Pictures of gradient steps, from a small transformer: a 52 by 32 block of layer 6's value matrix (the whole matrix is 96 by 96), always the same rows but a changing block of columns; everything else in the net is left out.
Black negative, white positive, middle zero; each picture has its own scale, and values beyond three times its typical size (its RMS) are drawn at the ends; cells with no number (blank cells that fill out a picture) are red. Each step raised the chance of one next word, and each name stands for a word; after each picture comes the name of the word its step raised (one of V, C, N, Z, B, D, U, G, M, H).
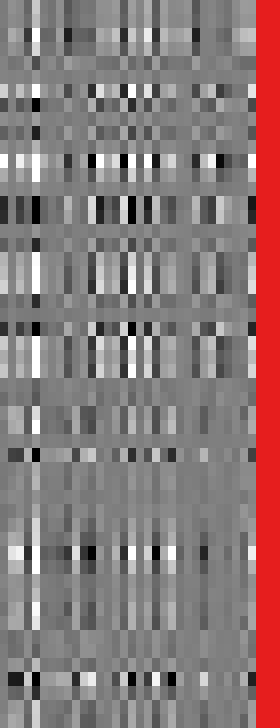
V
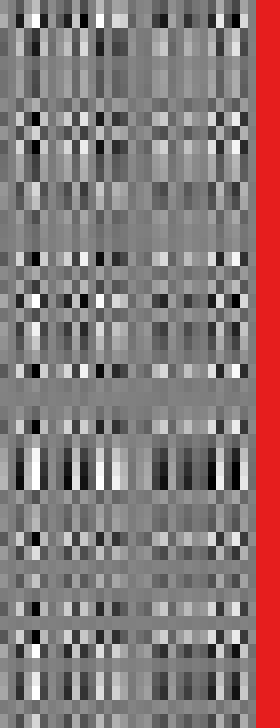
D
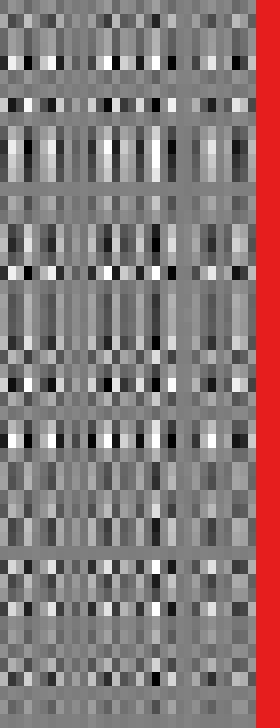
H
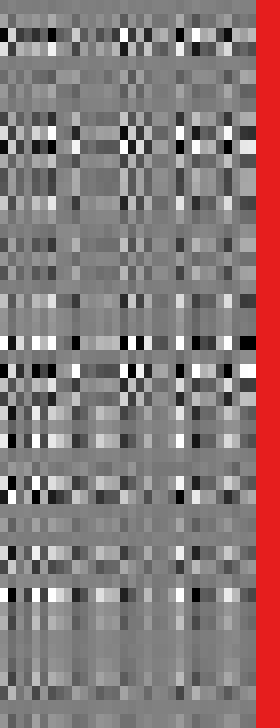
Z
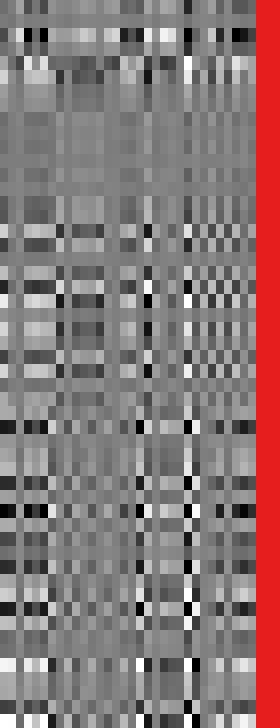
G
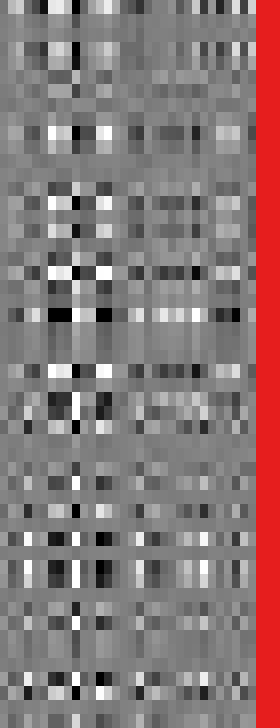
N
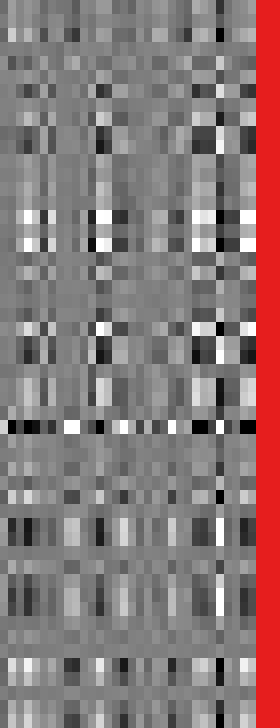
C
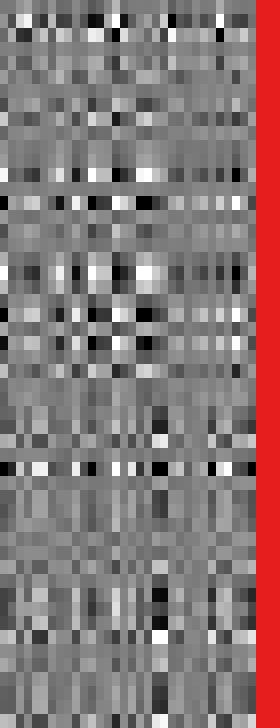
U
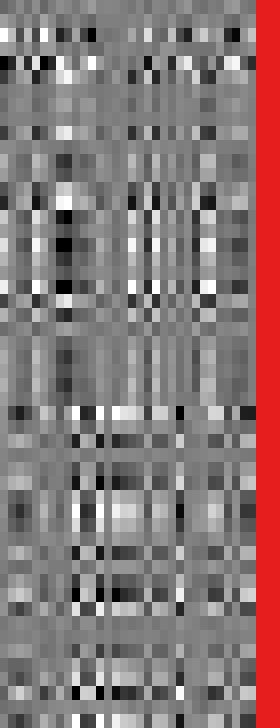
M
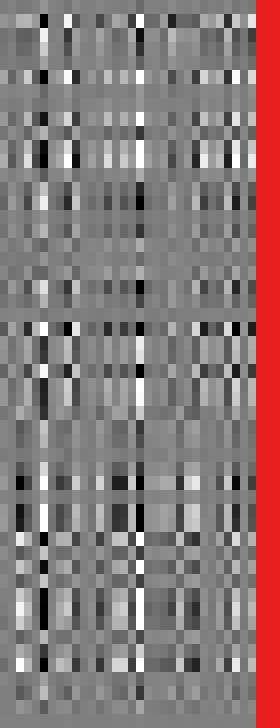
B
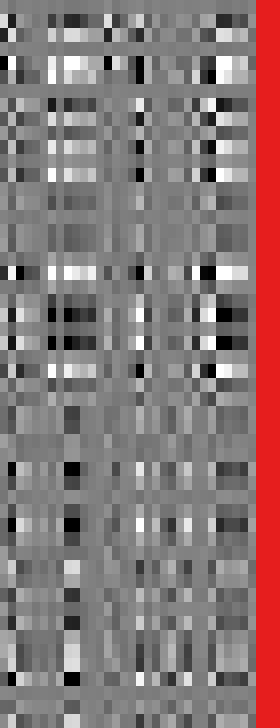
U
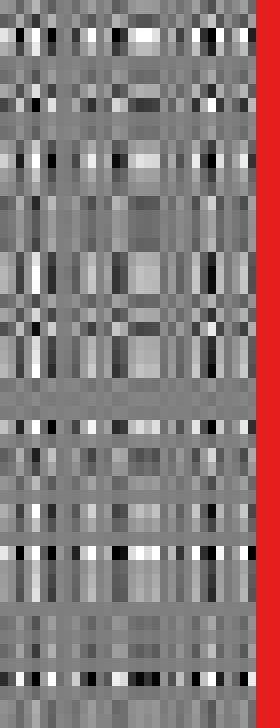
V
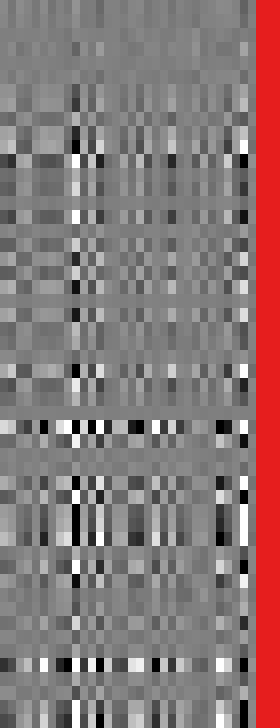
C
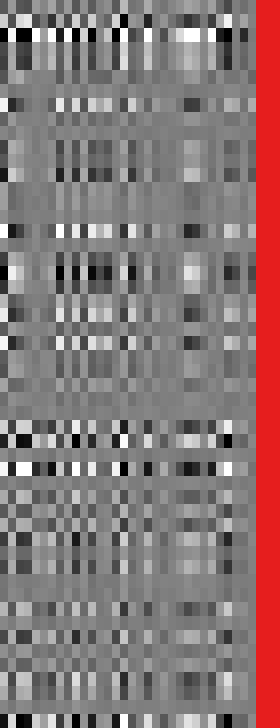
U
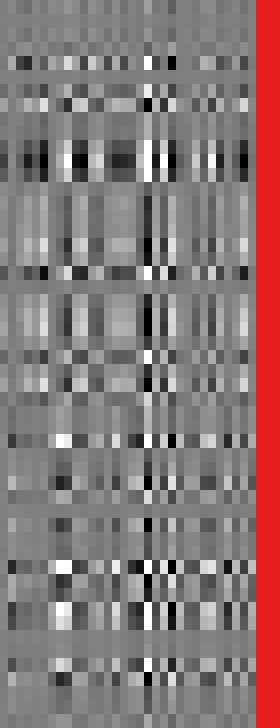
H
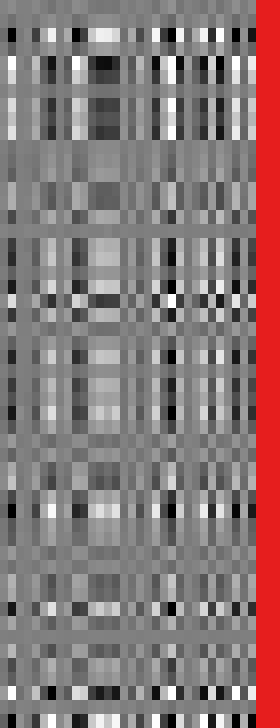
M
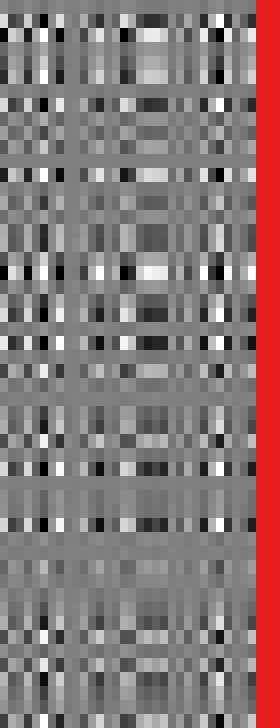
U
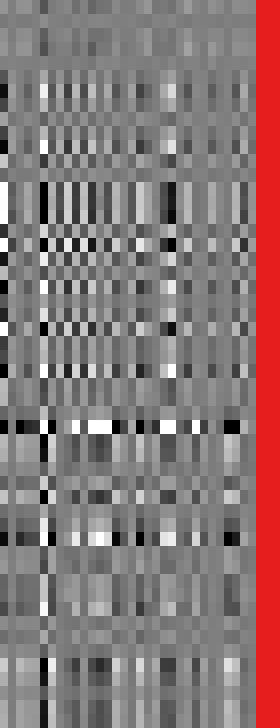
C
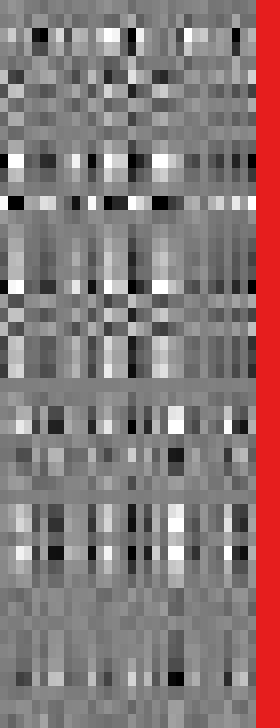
V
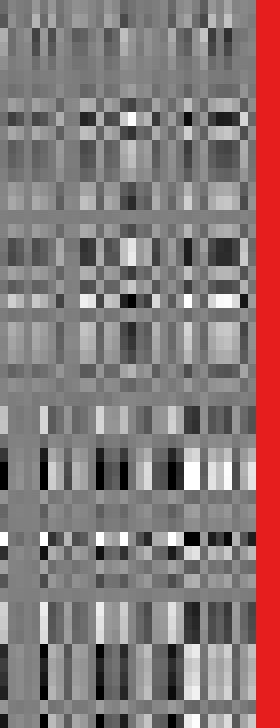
D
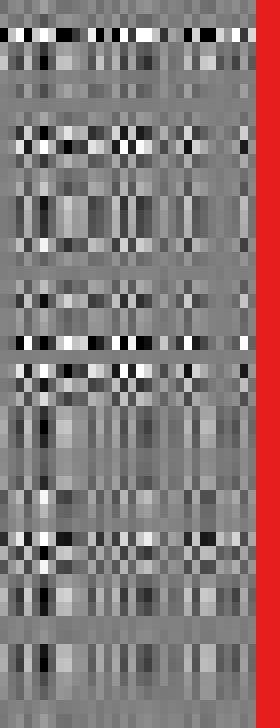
Z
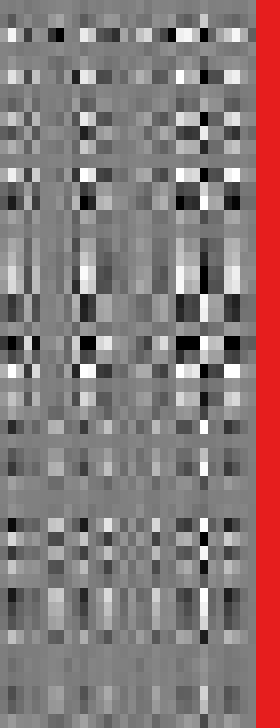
U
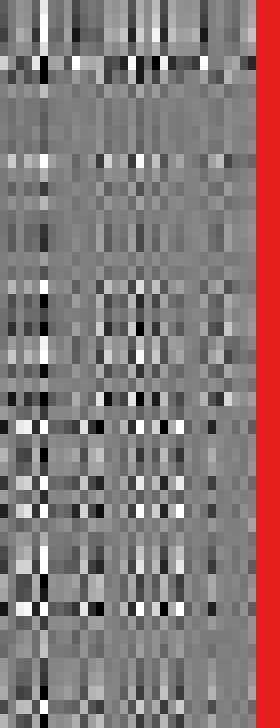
G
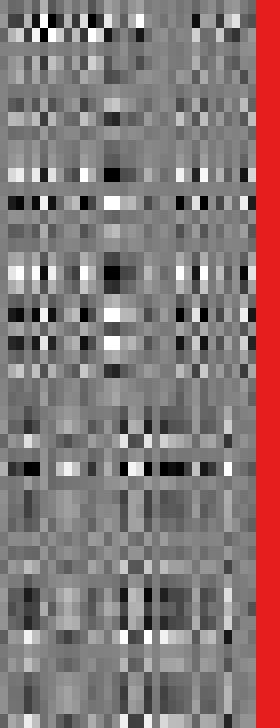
U
